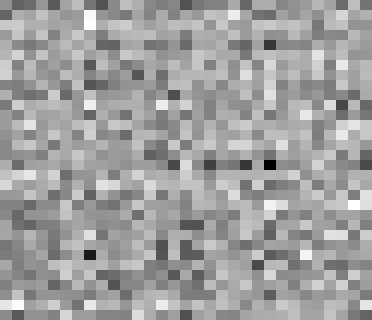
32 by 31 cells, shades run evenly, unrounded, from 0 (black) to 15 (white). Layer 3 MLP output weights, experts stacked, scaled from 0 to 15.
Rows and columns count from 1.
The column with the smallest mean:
14
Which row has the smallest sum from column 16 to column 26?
17
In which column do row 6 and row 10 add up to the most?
23
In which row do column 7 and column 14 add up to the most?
11
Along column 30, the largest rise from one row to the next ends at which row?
21
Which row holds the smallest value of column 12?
8
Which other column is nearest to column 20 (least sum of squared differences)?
4
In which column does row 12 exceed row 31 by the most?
26
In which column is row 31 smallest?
7
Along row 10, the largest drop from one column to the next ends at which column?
6
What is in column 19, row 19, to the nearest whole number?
12
